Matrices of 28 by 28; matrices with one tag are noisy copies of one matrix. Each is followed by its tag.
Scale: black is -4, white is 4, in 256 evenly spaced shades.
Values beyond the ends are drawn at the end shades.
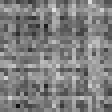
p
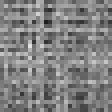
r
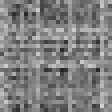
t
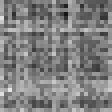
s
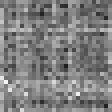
s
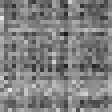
s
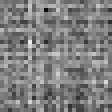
r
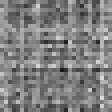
t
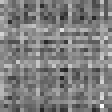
t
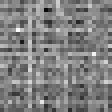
r
